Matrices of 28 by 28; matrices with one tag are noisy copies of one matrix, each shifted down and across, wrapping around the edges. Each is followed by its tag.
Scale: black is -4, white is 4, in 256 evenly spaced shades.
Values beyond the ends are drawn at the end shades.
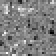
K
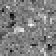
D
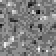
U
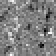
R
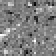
U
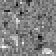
D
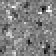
R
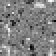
D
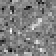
U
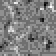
R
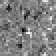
R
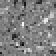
U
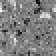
D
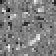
U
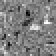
D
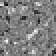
U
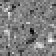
D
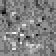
K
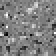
U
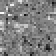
K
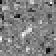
U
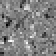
R
